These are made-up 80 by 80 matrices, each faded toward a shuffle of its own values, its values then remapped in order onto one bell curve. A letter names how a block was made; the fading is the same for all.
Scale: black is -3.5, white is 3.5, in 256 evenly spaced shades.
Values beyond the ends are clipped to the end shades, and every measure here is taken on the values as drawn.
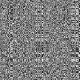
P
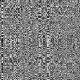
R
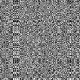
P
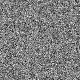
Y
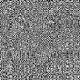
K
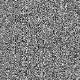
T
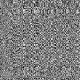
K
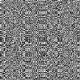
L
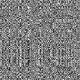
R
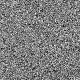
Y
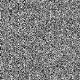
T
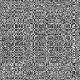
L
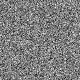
Y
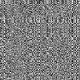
P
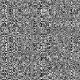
R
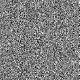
T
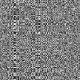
P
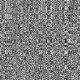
P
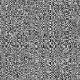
R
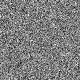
Y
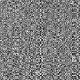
K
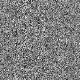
T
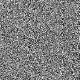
T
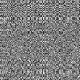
L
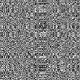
L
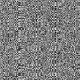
P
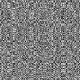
L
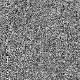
T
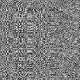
K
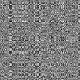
L
